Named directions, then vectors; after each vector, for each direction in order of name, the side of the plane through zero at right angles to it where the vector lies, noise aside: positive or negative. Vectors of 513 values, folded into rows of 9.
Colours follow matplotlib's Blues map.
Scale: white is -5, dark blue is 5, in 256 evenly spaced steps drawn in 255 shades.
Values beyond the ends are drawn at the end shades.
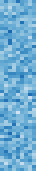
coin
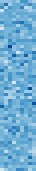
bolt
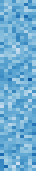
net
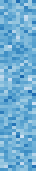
negative, positive, negative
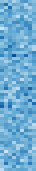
positive, negative, negative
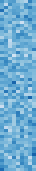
negative, negative, positive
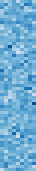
positive, negative, positive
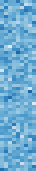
negative, positive, negative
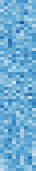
positive, positive, negative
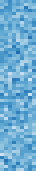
negative, negative, negative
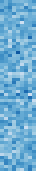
negative, negative, negative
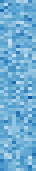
negative, negative, positive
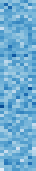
positive, negative, negative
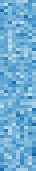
negative, negative, positive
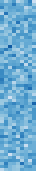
positive, negative, positive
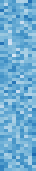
negative, negative, positive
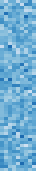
positive, negative, positive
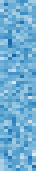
positive, positive, negative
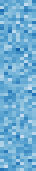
negative, positive, negative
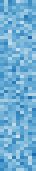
negative, negative, positive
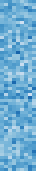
negative, negative, negative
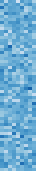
positive, negative, positive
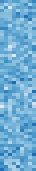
negative, positive, positive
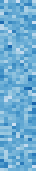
positive, negative, positive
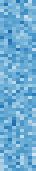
positive, positive, negative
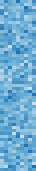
negative, positive, negative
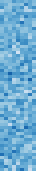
positive, positive, positive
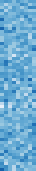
negative, positive, positive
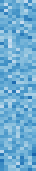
negative, negative, positive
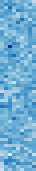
positive, negative, negative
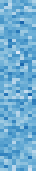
positive, positive, positive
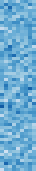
positive, negative, negative
